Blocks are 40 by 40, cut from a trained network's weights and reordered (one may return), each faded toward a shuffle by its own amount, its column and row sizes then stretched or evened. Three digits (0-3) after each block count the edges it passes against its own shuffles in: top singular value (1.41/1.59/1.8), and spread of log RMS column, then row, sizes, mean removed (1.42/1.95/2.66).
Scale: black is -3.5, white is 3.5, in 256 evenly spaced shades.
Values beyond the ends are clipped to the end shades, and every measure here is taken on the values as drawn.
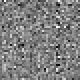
1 2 1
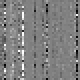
3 3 0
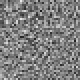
2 0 0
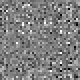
0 2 2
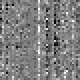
2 3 0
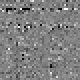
1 1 2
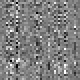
3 3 0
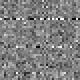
3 0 2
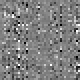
1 3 1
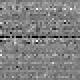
3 0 2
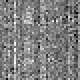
3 1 0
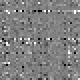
1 2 2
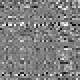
3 1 3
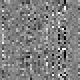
2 3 0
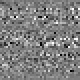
1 0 3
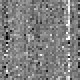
2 2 0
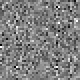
0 2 0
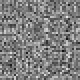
2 1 0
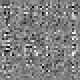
2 2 2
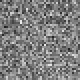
2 0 0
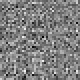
2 2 0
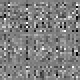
2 3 3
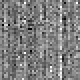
3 2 0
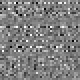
1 0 3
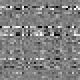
3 0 3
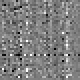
1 2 2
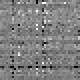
3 2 1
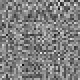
3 1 1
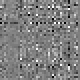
2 3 2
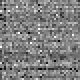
2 0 0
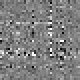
2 2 2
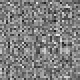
2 1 1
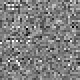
1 1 1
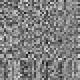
3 2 0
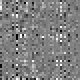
2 3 2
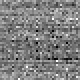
2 1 0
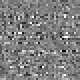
0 1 3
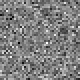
1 0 0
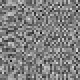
3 0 0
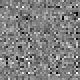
1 1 2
